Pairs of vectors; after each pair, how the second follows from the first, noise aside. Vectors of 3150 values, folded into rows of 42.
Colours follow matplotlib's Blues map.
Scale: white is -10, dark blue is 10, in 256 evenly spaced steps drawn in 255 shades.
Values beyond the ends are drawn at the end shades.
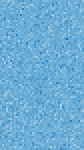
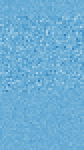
wrapped around, partly zeroed.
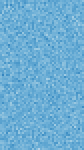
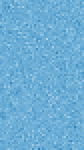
negated, partly zeroed.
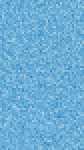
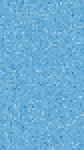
partly zeroed.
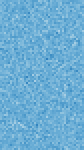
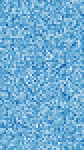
negated, scaled up.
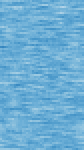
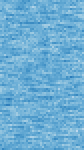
wrapped around, negated.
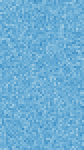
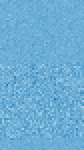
negated, partly zeroed.
